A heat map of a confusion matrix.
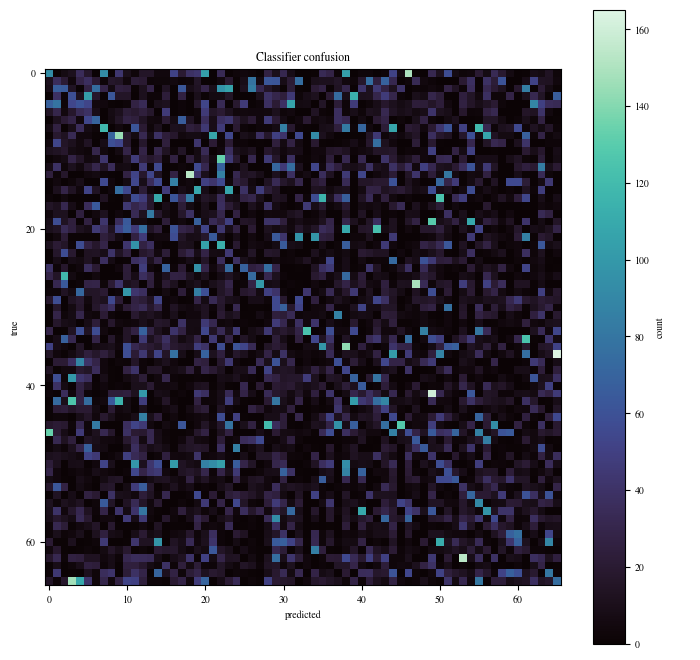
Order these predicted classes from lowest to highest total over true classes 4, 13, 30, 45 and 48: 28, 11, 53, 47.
53, 47, 28, 11
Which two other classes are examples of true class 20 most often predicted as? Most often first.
42, 38
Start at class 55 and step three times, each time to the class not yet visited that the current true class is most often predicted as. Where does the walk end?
12
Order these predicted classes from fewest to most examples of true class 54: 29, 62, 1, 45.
45, 1, 29, 62
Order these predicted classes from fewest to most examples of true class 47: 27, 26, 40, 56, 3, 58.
58, 40, 3, 26, 27, 56
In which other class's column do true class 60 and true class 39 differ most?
50
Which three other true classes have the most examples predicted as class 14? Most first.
16, 60, 64
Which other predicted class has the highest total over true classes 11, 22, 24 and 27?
47
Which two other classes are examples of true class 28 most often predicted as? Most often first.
10, 19
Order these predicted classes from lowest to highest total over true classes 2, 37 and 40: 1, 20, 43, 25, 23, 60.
60, 25, 20, 43, 1, 23
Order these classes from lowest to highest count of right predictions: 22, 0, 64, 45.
64, 0, 22, 45
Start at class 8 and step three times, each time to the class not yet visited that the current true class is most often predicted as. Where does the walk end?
3
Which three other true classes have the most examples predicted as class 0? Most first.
46, 4, 35
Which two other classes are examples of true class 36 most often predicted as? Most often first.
65, 44
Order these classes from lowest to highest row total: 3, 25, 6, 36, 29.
6, 29, 25, 3, 36
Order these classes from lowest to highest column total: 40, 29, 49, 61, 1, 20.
40, 61, 1, 49, 20, 29
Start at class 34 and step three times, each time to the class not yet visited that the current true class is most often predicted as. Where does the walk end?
32
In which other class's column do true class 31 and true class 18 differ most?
37
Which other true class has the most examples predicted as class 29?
57
